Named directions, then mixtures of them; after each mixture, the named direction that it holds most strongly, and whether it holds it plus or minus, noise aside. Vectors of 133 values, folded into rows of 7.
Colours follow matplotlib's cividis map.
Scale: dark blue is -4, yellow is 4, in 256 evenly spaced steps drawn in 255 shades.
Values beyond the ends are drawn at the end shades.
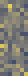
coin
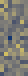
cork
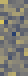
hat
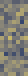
cork, minus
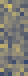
coin, plus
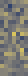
hat, minus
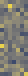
coin, plus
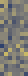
cork, plus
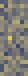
cork, minus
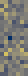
cork, plus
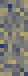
coin, minus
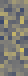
hat, minus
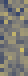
hat, minus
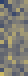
coin, minus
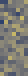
hat, minus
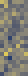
cork, plus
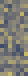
coin, minus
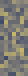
hat, minus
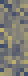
coin, minus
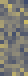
coin, plus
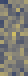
hat, minus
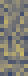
cork, plus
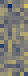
coin, minus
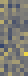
cork, plus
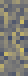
cork, plus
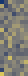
cork, minus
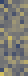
cork, minus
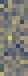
cork, minus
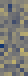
coin, minus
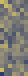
coin, plus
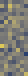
coin, plus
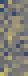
cork, minus
